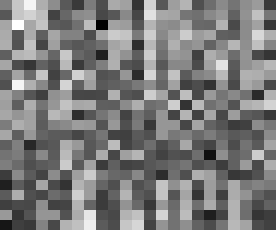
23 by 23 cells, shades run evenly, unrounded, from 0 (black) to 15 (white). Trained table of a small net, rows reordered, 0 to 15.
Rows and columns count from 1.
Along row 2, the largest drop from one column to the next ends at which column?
5
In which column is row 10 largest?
13
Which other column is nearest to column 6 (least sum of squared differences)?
21
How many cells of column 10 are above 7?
10
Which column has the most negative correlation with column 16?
17
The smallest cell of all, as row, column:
3, 9
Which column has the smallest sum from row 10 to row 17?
11
